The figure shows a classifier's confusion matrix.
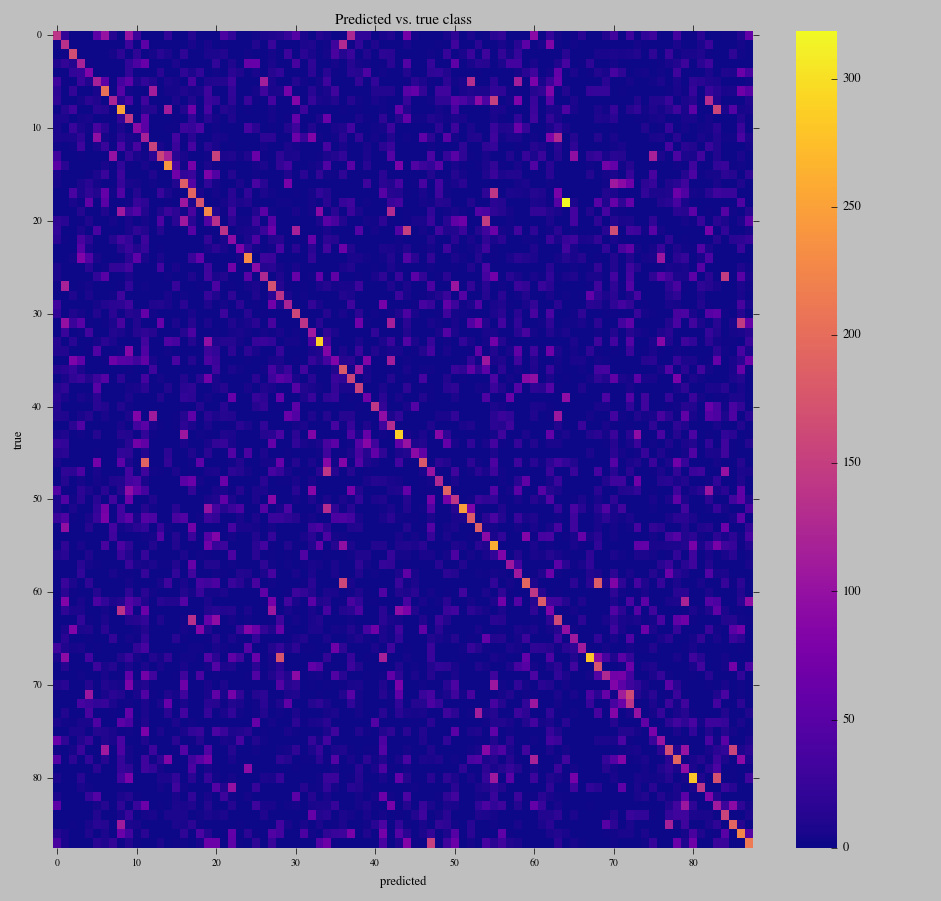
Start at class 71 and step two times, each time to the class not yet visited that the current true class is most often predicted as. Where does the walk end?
60
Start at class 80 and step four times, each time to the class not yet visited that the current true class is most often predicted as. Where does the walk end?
76
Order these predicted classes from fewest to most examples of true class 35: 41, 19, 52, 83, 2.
41, 52, 19, 83, 2
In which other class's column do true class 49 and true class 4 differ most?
82
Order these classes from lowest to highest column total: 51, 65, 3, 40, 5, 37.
40, 51, 65, 3, 5, 37
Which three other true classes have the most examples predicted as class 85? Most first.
77, 83, 68
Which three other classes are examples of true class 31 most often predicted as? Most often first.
86, 42, 1
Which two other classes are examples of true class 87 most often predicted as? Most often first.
47, 44
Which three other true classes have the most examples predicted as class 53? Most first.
73, 7, 31
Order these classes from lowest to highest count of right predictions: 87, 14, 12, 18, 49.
12, 18, 49, 87, 14
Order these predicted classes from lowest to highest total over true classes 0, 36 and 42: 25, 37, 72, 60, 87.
25, 72, 87, 60, 37
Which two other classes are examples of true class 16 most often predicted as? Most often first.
70, 71
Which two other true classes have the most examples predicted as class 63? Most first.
11, 41
